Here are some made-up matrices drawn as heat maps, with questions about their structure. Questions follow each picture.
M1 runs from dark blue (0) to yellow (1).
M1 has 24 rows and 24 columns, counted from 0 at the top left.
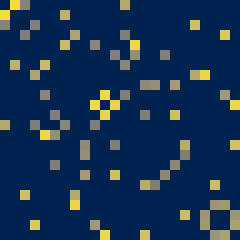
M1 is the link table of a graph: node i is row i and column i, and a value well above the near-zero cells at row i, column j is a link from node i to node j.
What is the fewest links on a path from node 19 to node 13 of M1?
6
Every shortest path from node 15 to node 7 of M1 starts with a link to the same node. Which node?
node 18
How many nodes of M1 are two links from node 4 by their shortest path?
5
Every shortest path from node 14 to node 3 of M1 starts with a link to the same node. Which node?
node 23
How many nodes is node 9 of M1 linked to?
4
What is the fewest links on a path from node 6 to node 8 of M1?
6
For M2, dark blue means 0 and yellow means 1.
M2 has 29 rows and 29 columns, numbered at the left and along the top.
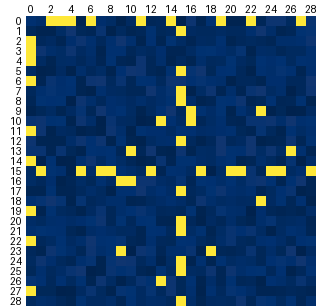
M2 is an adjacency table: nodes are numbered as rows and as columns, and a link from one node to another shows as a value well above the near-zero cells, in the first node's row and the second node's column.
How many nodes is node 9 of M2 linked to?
2
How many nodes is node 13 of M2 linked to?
2
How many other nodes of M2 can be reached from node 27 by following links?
9
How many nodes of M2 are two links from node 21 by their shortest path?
10
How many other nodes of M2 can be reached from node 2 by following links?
9
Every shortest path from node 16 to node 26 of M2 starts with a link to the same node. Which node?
node 10
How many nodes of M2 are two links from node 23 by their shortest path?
1
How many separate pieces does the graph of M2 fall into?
3
